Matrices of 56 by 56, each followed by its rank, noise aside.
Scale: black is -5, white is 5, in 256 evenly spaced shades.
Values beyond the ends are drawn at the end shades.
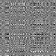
three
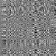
four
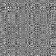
four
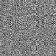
six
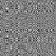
three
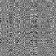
four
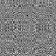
six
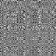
six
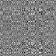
three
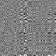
four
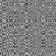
three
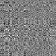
four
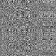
five
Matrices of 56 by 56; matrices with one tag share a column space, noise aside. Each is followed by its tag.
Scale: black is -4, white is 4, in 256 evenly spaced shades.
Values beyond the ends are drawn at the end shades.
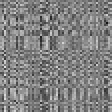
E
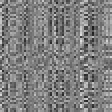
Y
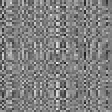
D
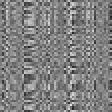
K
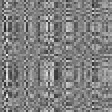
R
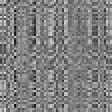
Y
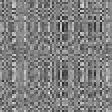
R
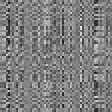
Y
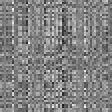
Y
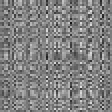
D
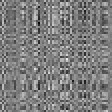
K
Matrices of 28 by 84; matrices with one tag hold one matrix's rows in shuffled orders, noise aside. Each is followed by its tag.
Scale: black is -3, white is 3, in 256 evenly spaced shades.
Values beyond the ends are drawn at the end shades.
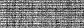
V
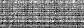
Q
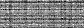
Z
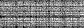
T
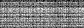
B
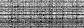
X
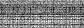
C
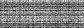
B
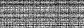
B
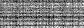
T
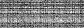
C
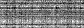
V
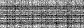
V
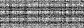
Z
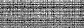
C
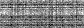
X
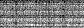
T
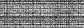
B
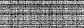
X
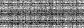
X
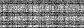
Q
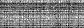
B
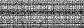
C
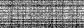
X
